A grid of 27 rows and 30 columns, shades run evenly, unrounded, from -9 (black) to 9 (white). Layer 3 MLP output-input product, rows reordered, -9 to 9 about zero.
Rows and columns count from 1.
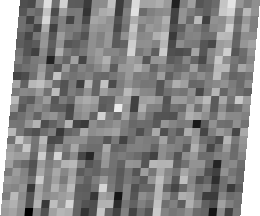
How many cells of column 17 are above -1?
17
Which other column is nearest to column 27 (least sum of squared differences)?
15
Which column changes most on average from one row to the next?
23
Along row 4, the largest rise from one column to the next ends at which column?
4
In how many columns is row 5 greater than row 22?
16
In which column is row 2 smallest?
9
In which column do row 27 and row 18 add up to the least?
27
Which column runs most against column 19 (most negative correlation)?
3
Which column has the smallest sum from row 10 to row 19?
7
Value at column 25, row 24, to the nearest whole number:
-1
